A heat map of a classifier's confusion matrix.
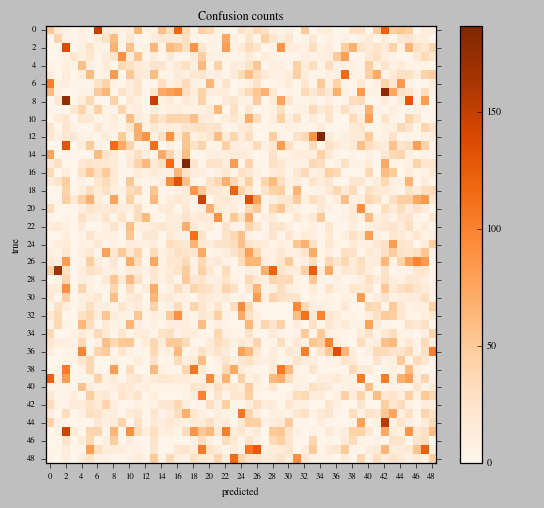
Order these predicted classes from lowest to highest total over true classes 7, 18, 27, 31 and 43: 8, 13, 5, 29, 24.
8, 29, 5, 13, 24
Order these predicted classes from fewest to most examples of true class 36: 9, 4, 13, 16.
9, 13, 16, 4
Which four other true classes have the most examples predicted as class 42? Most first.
7, 44, 0, 39
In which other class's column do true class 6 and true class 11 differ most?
0
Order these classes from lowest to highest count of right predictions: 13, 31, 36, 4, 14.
4, 14, 31, 13, 36
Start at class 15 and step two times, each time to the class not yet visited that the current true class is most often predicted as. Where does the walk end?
16
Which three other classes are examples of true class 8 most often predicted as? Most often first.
2, 13, 45
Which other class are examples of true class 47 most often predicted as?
26
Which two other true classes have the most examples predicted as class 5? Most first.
47, 19
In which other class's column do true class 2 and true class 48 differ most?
23
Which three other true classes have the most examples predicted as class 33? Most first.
27, 12, 25
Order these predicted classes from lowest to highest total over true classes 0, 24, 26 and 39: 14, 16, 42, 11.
14, 11, 16, 42
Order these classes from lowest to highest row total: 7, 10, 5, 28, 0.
28, 10, 5, 0, 7
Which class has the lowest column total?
3
